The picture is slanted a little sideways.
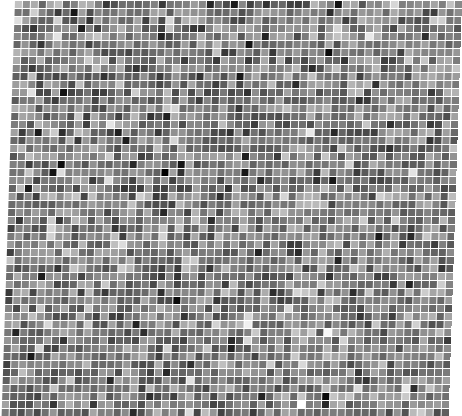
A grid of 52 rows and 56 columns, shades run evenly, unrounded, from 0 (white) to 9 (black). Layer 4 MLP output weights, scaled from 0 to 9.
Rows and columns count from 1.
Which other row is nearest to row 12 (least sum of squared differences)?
47
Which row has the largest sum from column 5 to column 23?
10
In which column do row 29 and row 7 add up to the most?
40
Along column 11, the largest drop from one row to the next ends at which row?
5
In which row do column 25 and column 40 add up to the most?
7
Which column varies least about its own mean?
25
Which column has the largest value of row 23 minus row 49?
41
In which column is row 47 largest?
21
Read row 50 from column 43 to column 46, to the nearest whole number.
3 2 4 4
